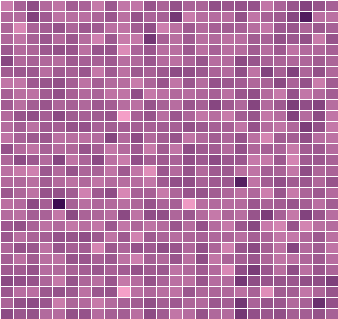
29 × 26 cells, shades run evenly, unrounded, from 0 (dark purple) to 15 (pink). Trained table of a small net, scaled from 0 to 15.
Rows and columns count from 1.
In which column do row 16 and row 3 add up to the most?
2
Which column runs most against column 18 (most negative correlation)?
20
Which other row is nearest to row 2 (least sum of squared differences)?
13
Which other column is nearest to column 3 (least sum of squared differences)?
12
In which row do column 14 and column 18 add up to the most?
25
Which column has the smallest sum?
19
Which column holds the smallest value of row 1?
24
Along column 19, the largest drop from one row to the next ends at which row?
17
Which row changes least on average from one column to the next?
6
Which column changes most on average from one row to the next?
5
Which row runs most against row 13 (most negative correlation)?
22
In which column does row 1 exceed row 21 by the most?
1
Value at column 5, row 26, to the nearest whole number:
11
